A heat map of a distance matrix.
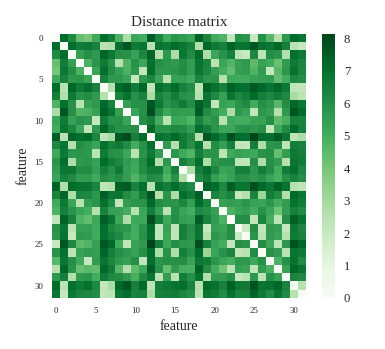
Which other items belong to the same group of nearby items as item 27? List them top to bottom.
4, 11
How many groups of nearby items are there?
7
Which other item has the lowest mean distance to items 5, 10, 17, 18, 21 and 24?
14
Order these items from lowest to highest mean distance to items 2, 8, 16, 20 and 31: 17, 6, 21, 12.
17, 21, 6, 12
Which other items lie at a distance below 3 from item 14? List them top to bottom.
5, 10, 21
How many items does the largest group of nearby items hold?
8
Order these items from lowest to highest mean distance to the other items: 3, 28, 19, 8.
28, 3, 19, 8
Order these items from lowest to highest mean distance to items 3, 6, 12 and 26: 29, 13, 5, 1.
1, 29, 13, 5
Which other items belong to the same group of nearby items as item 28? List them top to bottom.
0, 9, 22, 25
